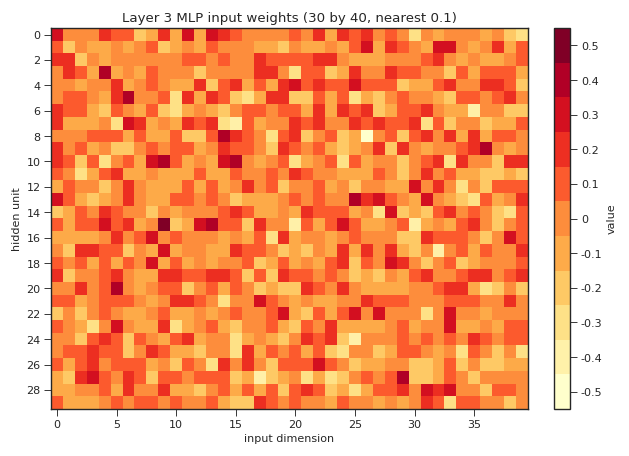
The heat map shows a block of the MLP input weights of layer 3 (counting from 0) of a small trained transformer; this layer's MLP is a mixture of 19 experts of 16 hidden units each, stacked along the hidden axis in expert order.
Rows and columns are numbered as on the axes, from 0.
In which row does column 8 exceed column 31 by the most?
18
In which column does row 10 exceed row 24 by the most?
15
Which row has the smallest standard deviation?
2
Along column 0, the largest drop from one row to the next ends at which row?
14
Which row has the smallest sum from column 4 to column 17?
6
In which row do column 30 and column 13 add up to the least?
26
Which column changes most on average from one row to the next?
25
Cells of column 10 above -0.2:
25
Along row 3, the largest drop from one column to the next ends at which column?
5
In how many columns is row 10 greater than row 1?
20
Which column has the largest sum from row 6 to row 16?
0
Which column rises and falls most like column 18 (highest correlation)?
1
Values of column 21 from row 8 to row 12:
-0.2 0 -0.1 0.1 0
